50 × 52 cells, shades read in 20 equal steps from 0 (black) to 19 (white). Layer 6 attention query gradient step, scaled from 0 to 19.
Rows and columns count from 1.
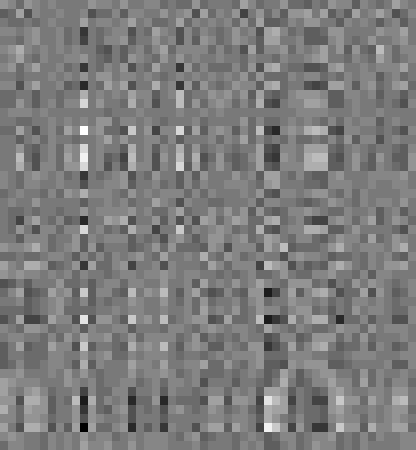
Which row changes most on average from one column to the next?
48
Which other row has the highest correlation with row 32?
35
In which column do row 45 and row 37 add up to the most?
34
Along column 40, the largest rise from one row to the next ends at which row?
26
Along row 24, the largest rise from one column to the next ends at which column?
33
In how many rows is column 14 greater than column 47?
20
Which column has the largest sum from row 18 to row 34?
11
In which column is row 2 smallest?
31
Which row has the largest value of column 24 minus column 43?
36
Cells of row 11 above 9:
21
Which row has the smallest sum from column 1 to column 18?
32
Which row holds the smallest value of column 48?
16
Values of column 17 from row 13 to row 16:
9 10 15 9
